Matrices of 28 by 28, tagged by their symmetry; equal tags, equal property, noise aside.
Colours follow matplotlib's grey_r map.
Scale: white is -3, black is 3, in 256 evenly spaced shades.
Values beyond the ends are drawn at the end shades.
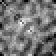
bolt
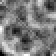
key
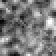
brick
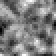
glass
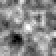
key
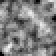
key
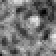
key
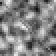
brick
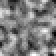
glass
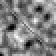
key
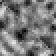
key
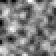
brick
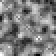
key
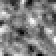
glass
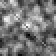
brick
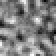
glass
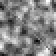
brick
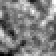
glass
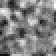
glass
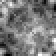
bolt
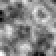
key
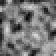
bolt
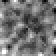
key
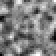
glass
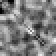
bolt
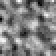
glass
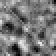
brick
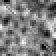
brick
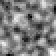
bolt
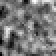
brick
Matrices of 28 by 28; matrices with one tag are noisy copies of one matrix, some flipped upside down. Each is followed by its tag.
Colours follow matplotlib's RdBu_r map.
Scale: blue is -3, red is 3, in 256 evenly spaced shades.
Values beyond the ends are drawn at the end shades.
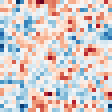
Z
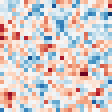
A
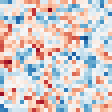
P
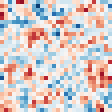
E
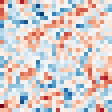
E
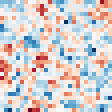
P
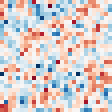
E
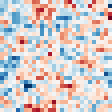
Z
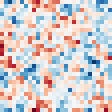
P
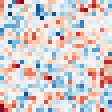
E
